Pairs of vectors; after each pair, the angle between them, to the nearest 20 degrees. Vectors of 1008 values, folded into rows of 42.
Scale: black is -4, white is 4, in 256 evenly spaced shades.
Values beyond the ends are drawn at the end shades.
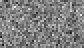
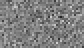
80 degrees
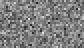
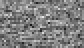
40 degrees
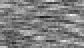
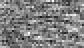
40 degrees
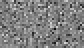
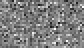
160 degrees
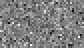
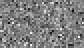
20 degrees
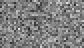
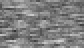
80 degrees
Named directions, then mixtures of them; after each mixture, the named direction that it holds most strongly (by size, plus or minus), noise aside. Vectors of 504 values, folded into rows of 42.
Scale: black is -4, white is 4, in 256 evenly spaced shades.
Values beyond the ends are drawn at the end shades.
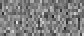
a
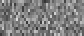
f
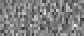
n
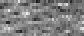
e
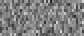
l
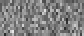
n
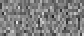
a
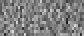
n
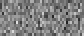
a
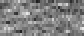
e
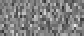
n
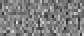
a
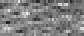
e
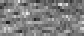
e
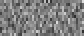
l
